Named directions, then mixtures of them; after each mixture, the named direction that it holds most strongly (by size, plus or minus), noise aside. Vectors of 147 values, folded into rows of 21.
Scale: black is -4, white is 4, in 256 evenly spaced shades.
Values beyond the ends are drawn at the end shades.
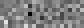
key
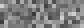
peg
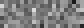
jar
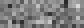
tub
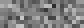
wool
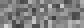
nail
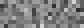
jar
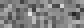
nail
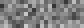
nail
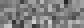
nail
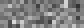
tub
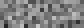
nail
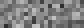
nail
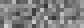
nail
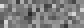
peg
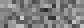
wool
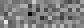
key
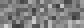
nail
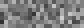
peg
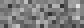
tub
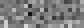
key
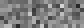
nail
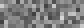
peg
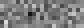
peg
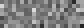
jar
